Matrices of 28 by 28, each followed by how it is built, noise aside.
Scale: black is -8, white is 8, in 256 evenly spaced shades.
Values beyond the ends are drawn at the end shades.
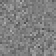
block diagonal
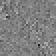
block diagonal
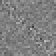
banded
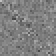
banded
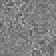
block diagonal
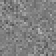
block diagonal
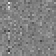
uneven columns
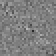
banded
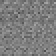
repeating columns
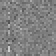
uneven columns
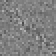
banded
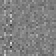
uneven columns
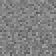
repeating columns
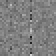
uneven columns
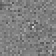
block diagonal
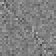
banded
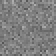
repeating columns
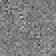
banded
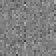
uneven columns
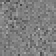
block diagonal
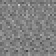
repeating columns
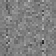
uneven columns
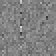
uneven columns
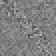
banded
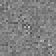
banded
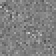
banded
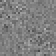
block diagonal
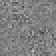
block diagonal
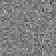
uneven columns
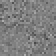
block diagonal
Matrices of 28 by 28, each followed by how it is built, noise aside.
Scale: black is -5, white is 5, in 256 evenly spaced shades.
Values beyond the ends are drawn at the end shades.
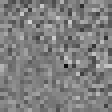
upper triangular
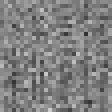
blocks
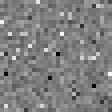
sparse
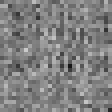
blocks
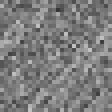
Hankel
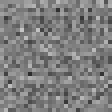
blocks
